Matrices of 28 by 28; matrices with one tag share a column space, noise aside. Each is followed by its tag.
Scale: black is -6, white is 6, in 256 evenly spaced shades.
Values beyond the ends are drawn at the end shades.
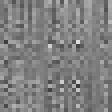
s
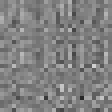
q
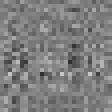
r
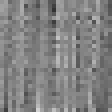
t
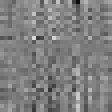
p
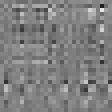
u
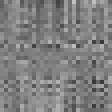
s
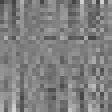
p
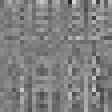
p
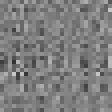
r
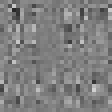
u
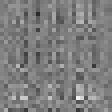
q
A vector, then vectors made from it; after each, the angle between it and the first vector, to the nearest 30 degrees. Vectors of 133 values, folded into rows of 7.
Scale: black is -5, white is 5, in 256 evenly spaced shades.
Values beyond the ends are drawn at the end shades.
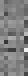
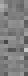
30 degrees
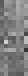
150 degrees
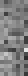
30 degrees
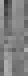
60 degrees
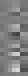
90 degrees
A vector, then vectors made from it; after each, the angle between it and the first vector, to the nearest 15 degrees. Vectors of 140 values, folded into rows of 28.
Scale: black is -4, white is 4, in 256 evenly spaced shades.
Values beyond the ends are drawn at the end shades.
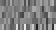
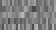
135 degrees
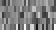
30 degrees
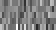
45 degrees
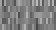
75 degrees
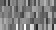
30 degrees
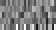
15 degrees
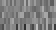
165 degrees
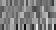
165 degrees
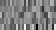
15 degrees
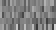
30 degrees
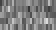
105 degrees
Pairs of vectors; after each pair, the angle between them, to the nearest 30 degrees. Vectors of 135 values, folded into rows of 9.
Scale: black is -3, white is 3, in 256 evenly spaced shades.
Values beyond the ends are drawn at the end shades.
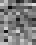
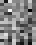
90 degrees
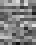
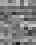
30 degrees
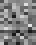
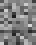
30 degrees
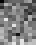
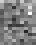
120 degrees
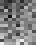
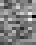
90 degrees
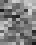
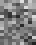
60 degrees
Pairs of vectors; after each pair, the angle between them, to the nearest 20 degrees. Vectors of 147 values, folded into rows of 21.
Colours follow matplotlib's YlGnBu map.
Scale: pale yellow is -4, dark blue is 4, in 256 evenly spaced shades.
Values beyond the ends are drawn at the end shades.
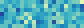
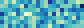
60 degrees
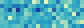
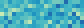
100 degrees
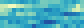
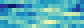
160 degrees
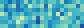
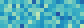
120 degrees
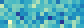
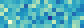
40 degrees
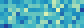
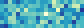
20 degrees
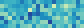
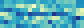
60 degrees
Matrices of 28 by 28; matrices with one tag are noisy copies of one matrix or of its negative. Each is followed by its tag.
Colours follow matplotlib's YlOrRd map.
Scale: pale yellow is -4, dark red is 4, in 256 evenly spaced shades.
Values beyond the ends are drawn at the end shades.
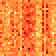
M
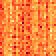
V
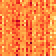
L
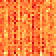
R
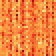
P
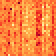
M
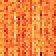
R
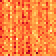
V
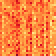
L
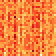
R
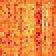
M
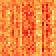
M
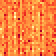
R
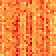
L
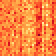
M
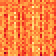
R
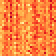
V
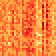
M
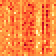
M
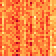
L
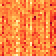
L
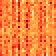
P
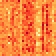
M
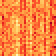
L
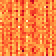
P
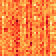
L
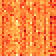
L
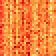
V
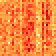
M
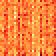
R
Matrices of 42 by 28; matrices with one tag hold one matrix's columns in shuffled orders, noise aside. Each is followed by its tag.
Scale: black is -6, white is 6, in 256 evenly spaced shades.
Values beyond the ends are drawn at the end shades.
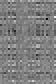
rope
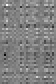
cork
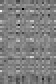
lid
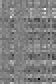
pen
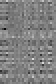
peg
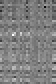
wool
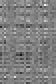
cork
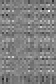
lid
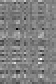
peg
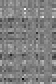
pen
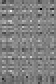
lid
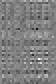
peg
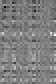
wool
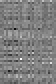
peg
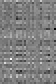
peg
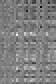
wool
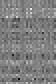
pen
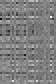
rope
